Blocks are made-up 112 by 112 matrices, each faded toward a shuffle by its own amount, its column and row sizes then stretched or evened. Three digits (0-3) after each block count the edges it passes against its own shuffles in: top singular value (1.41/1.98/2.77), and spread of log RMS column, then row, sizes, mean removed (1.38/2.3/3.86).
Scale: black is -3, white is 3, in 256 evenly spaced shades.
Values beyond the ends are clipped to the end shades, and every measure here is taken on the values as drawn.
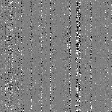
2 3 1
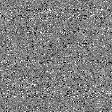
0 1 2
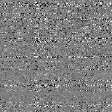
1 1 3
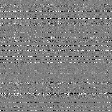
2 1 3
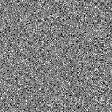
2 1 0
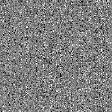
1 2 0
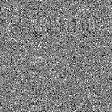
2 1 1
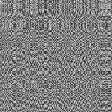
3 2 0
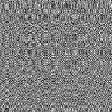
3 1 1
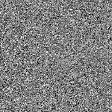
0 1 0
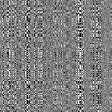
3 3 1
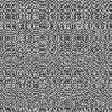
3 0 2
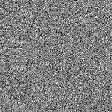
2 0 0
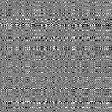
3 1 3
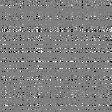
2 2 3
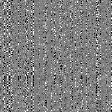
2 3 0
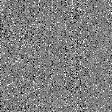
1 2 0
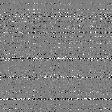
2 1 3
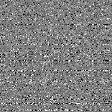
2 0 2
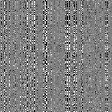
3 3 0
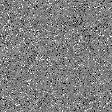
0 1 1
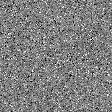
0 0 0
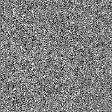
0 2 0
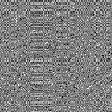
3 1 1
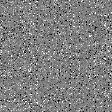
0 2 1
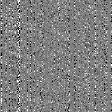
2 3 0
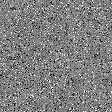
1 0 0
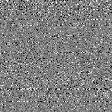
2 0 2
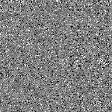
1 1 1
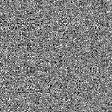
2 1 1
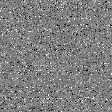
1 0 2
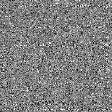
0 1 2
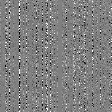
2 3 0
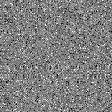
2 0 0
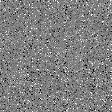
0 1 1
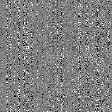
1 3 1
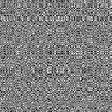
3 1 2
